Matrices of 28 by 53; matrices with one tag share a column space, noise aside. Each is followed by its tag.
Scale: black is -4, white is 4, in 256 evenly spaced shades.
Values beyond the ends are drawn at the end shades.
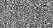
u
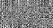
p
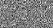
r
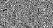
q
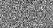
r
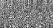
p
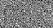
q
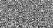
q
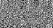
p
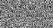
r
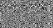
u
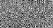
p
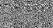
u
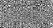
u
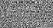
r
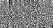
p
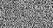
r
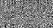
p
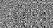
q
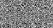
u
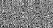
p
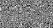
u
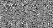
u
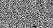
p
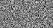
r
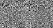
u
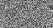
r
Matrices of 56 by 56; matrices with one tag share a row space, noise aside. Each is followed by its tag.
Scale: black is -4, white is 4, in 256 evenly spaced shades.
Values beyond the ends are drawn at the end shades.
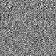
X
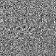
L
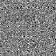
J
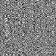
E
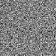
L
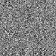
X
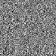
X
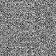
J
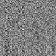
E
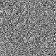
L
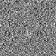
X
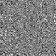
L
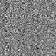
E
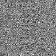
J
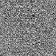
J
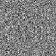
E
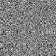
L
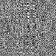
J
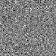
X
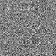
J
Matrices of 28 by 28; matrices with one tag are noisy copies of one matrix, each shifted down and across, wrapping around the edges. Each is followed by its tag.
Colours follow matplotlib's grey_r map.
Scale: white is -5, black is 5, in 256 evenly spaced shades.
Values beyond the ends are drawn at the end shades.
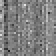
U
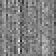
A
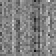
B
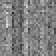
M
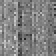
U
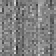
A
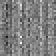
B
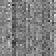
U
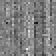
M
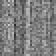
M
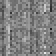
M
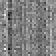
U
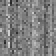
A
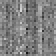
M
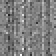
B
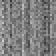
B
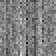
M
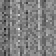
B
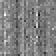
A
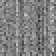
B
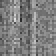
M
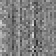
A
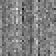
M
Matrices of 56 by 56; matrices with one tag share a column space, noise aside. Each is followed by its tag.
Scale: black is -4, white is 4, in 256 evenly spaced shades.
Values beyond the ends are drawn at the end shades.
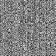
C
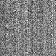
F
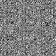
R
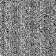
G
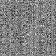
F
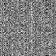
C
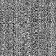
C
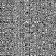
C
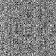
R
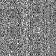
R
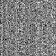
R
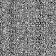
R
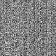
C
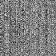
F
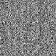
R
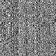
R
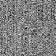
F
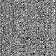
R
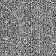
R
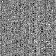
G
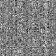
G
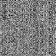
F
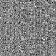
R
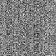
F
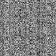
R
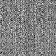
F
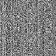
G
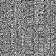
F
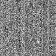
G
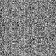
R
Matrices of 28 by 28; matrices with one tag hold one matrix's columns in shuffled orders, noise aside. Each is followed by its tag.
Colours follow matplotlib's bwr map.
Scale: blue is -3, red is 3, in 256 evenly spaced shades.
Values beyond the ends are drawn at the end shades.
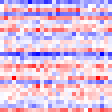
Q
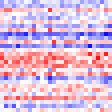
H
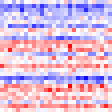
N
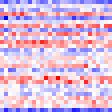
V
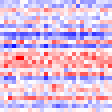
H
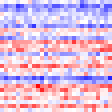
N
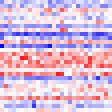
H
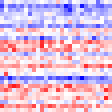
N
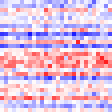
H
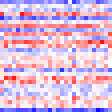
V
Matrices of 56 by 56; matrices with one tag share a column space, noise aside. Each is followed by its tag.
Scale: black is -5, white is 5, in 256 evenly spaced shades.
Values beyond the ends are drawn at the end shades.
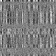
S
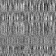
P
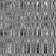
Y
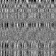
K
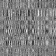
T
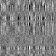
P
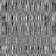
P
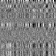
K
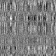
P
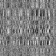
T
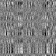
Y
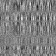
P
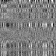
K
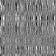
P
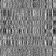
T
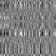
Y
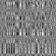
Y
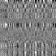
K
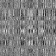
T
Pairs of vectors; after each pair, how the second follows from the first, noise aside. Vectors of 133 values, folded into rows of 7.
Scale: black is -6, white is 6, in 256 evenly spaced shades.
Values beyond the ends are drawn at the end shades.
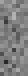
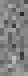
reversed.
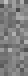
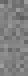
negated, shrunk.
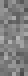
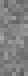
shrunk.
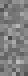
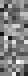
scaled up.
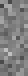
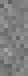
shrunk.
